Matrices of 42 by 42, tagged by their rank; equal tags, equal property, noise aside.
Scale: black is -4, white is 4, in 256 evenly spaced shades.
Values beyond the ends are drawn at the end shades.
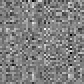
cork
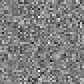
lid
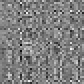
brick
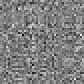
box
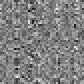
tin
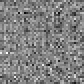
lid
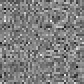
cork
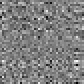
brick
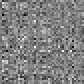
brick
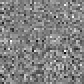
lid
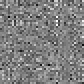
box
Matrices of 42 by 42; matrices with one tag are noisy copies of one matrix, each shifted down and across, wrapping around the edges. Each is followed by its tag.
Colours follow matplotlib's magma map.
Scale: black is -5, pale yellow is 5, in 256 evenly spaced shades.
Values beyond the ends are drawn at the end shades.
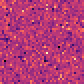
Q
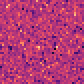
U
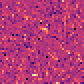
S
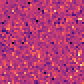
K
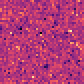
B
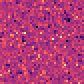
Q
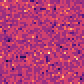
Q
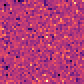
Q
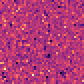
Q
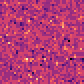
U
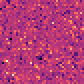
B
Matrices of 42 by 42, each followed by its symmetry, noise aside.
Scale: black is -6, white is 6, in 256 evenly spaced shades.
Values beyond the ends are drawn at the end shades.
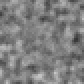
antisymmetric.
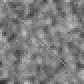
no symmetry.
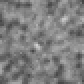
symmetric across the other diagonal.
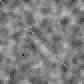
no symmetry.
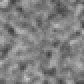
no symmetry.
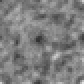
symmetric.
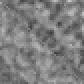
symmetric across the other diagonal.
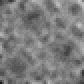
symmetric across the other diagonal.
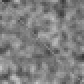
no symmetry.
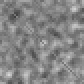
symmetric.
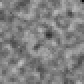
symmetric across the other diagonal.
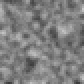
antisymmetric.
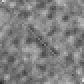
symmetric across the other diagonal.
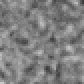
antisymmetric.
